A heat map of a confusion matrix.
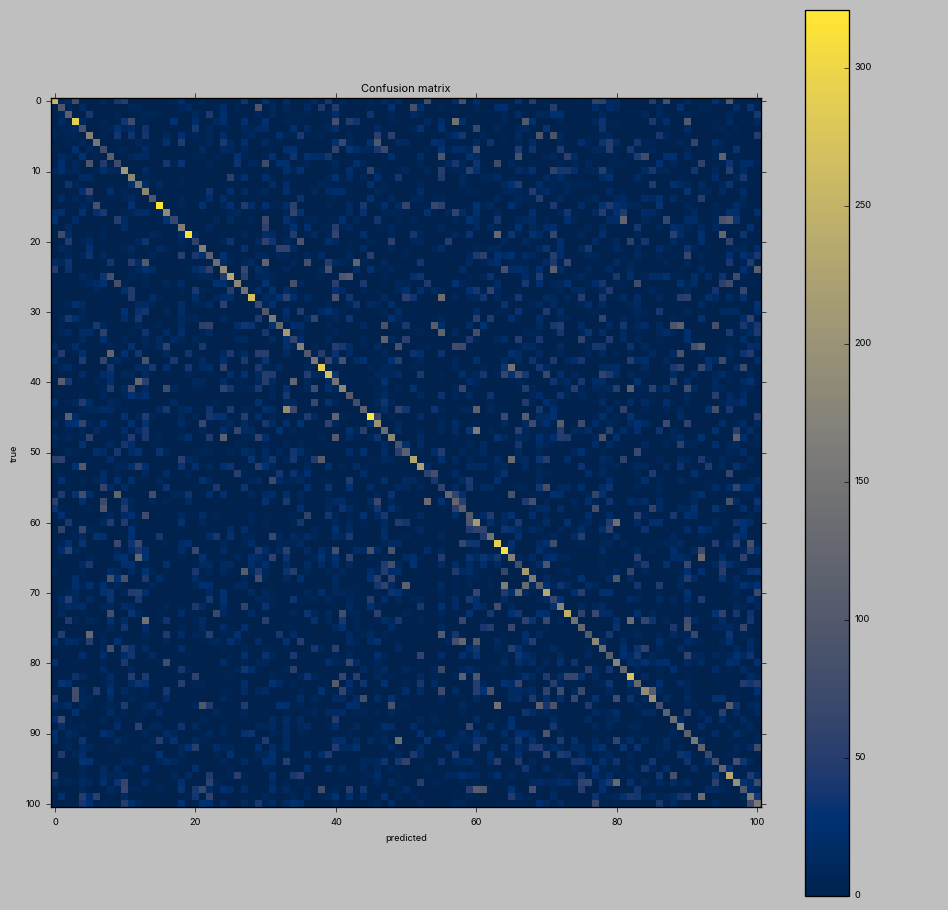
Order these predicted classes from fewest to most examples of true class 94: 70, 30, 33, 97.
70, 30, 33, 97
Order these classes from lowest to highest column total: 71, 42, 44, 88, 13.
44, 88, 42, 71, 13
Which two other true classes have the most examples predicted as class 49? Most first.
91, 35
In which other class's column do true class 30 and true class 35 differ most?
92
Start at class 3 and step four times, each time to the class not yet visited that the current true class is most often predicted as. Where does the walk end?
31
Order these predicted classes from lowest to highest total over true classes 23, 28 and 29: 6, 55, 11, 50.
6, 50, 11, 55
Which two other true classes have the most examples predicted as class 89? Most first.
32, 36
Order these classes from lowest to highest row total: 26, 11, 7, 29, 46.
29, 11, 7, 26, 46
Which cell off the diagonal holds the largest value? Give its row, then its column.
44, 33
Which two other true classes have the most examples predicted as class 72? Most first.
46, 84
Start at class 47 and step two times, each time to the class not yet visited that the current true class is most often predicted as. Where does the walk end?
80
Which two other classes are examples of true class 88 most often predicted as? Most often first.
1, 40
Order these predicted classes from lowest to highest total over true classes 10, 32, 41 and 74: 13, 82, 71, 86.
86, 71, 13, 82
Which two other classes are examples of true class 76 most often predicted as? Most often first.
5, 55
